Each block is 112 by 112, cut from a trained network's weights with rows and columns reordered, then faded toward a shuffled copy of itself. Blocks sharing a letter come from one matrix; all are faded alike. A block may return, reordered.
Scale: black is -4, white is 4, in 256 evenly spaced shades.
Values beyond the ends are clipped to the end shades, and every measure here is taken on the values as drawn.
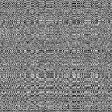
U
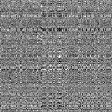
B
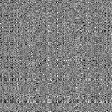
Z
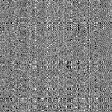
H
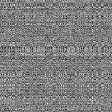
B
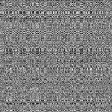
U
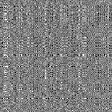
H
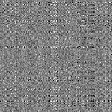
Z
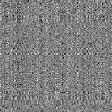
Z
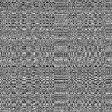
U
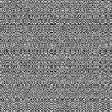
U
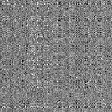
Z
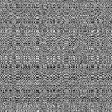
U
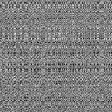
U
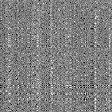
H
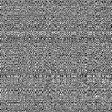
B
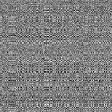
U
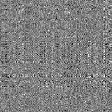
Z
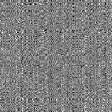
Z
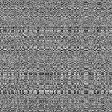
U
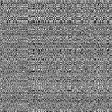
B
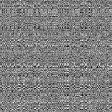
B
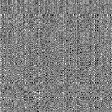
H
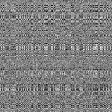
U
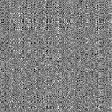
Z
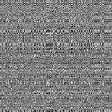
B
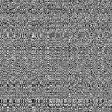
B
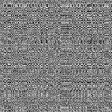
U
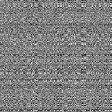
B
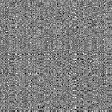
Z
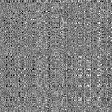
Z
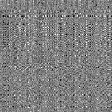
Z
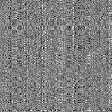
H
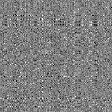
Z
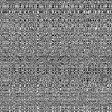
B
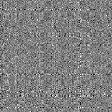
Z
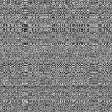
U
